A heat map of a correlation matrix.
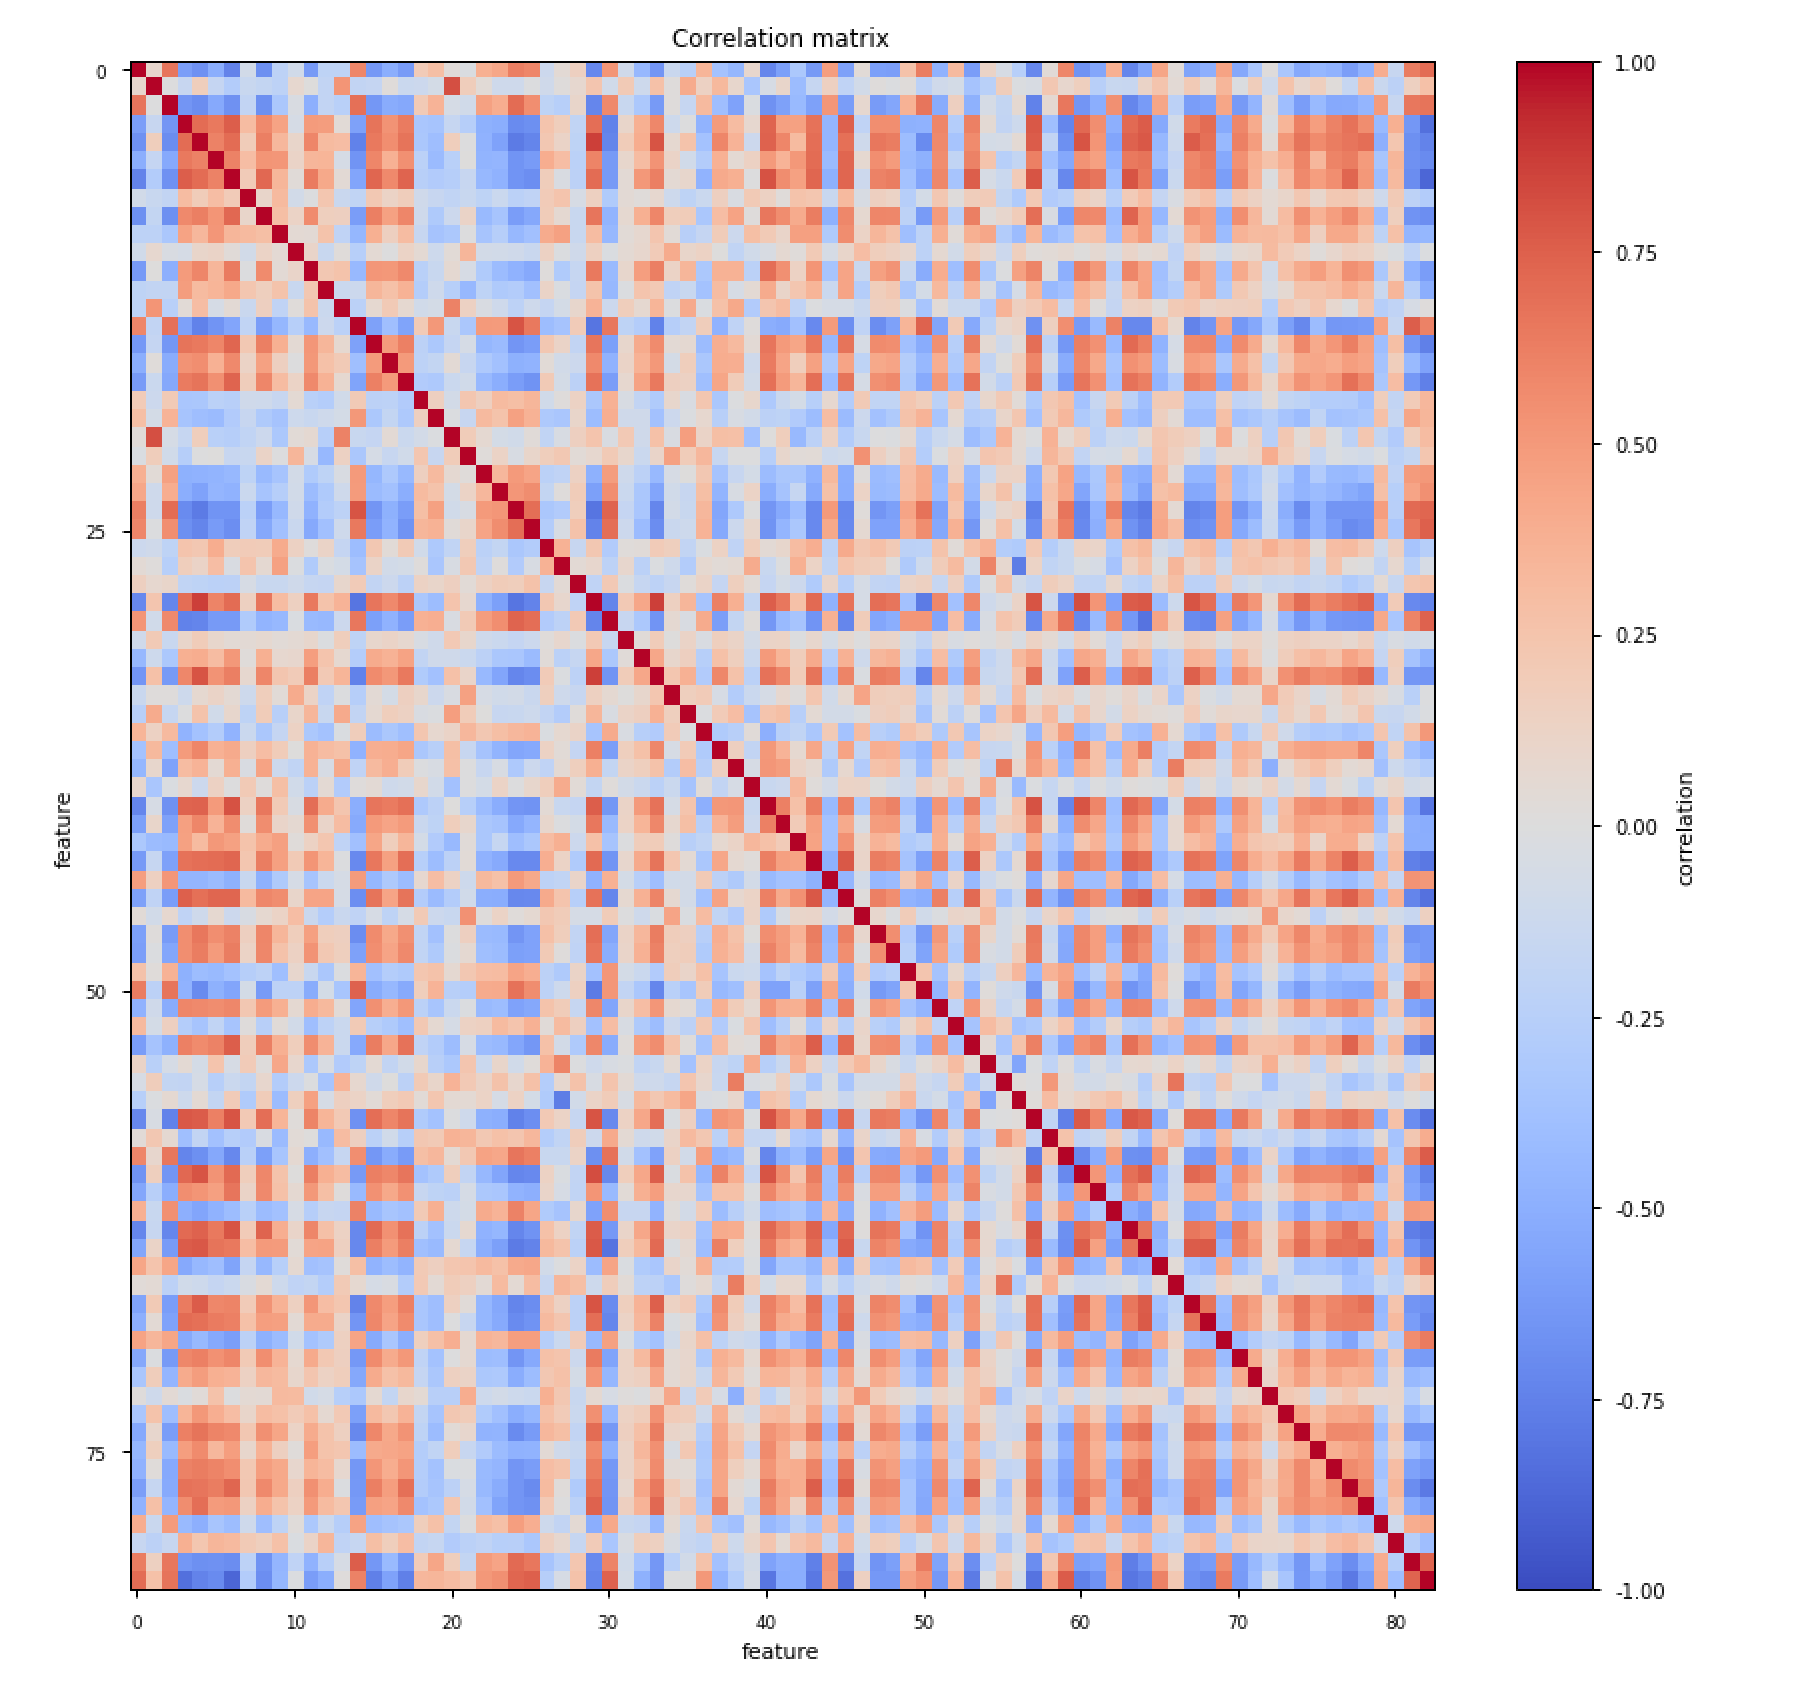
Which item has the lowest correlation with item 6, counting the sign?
82
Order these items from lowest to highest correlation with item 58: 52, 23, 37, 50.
37, 50, 52, 23
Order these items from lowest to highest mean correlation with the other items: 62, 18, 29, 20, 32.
62, 18, 20, 32, 29
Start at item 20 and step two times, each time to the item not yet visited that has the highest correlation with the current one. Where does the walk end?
13
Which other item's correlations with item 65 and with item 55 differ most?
38
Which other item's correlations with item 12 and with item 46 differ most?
21
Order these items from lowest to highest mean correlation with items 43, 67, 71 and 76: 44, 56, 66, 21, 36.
44, 36, 66, 56, 21
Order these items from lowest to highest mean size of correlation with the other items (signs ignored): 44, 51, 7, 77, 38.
7, 38, 44, 51, 77
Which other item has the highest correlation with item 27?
54
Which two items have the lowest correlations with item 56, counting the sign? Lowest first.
27, 54
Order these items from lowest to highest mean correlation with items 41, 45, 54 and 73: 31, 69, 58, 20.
69, 58, 20, 31
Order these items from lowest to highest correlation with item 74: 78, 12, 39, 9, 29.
39, 12, 9, 78, 29
